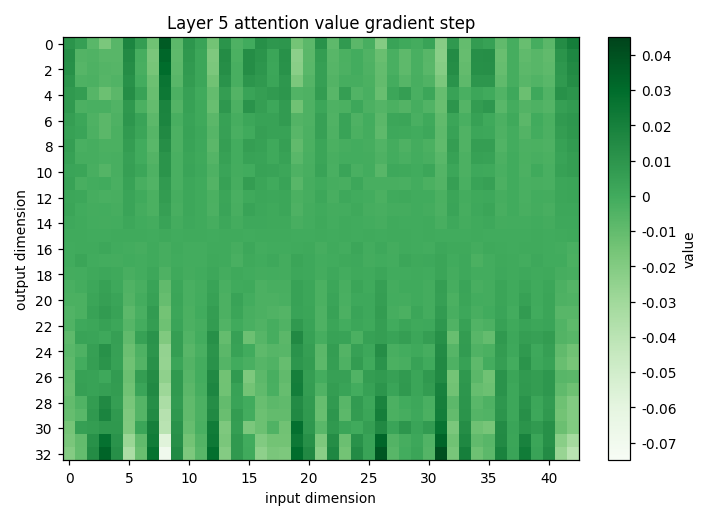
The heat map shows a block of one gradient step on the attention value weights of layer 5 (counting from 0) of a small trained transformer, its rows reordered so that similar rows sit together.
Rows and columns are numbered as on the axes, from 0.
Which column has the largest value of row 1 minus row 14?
8
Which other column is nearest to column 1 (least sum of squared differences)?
23
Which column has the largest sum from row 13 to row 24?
31
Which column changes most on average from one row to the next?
15
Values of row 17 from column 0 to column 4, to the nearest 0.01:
0 0 0 0 0
